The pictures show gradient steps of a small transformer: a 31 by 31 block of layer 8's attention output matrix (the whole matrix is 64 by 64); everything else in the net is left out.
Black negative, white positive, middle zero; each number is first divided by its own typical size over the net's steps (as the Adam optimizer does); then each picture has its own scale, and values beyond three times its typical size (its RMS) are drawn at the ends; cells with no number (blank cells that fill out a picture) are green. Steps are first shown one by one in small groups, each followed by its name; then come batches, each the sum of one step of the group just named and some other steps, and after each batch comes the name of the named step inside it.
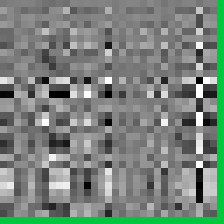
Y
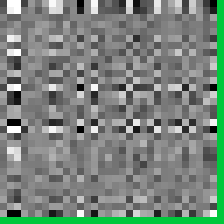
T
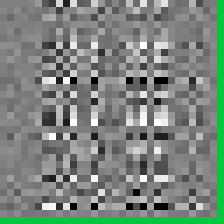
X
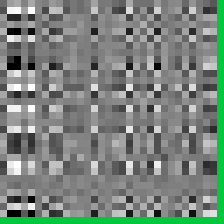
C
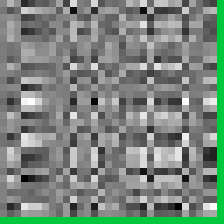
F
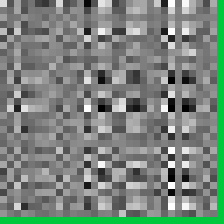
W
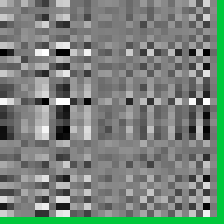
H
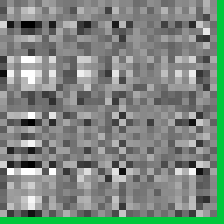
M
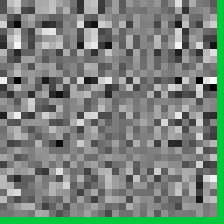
Y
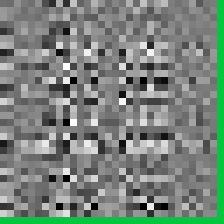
X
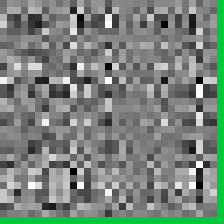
Y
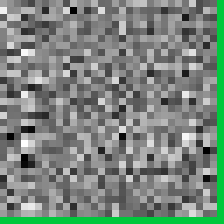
F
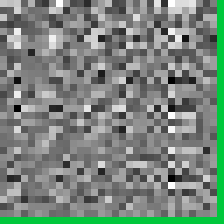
W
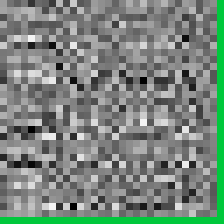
X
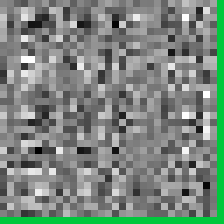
M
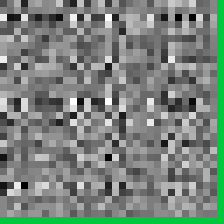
W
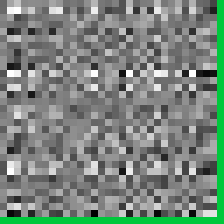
C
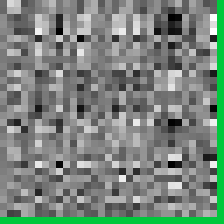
T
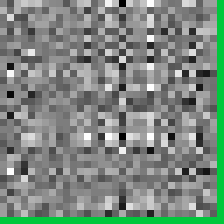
W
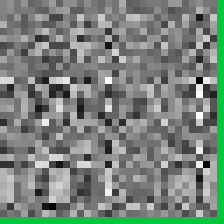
Y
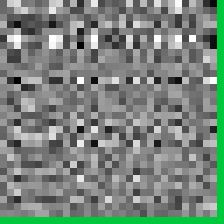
F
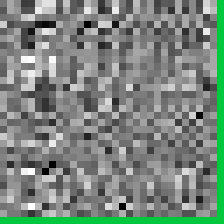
M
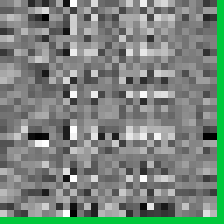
X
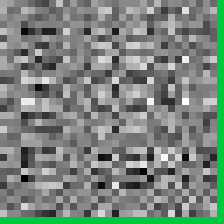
F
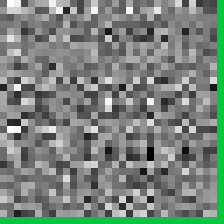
T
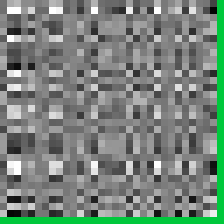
C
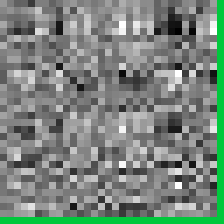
X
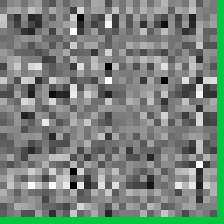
Y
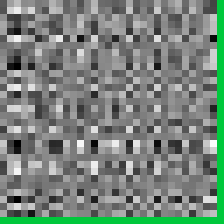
C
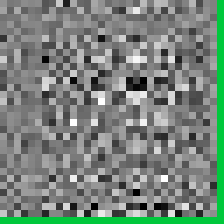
X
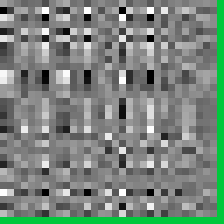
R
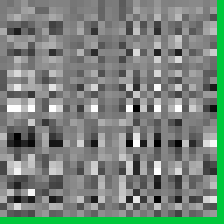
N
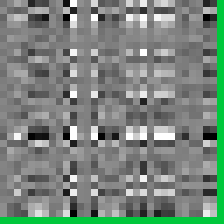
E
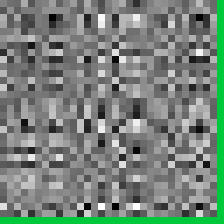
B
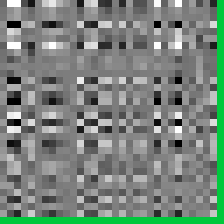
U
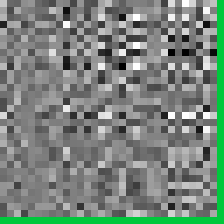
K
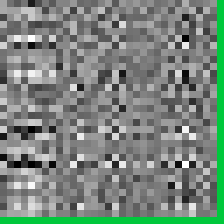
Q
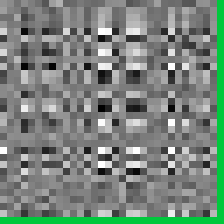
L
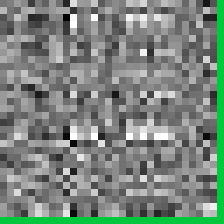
E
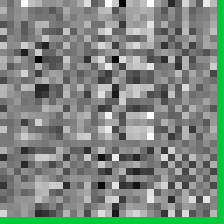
L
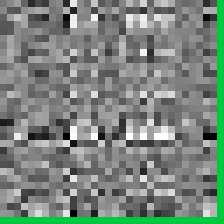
E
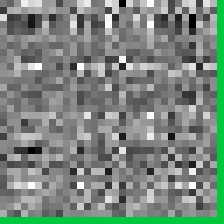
B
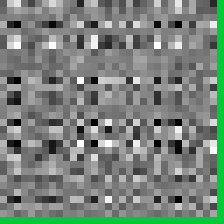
U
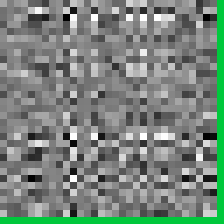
E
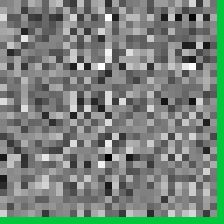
L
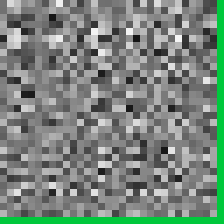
L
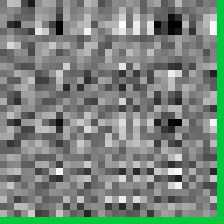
U
